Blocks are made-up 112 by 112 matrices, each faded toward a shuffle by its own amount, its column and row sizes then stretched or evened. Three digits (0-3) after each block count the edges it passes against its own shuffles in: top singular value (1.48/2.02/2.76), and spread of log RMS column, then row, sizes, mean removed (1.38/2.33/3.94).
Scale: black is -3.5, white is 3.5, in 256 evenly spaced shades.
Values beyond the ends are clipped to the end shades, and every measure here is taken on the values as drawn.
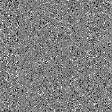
1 2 0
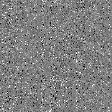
0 2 0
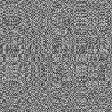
3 1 0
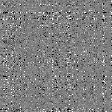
2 2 2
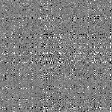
2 2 2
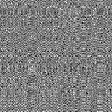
3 0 1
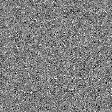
1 1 1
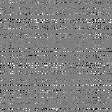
1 2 3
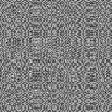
3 1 1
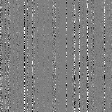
2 3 0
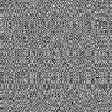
3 0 0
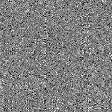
2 1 1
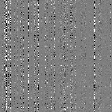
2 3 1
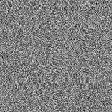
2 0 0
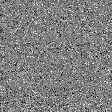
1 0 1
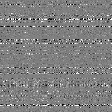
3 0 3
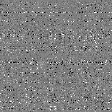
1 1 2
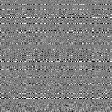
3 1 3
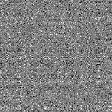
2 1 1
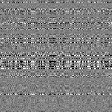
3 1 3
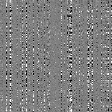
3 3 1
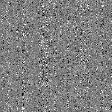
0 2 0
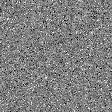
0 0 0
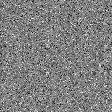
1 0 0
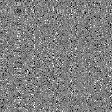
2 2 0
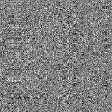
2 1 1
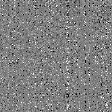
1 2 1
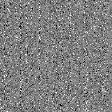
1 2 0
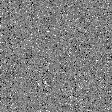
0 1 0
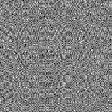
3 0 0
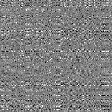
3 1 2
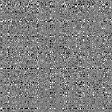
2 2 2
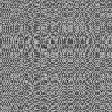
3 0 1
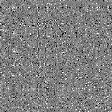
2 1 1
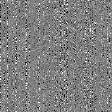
0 3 0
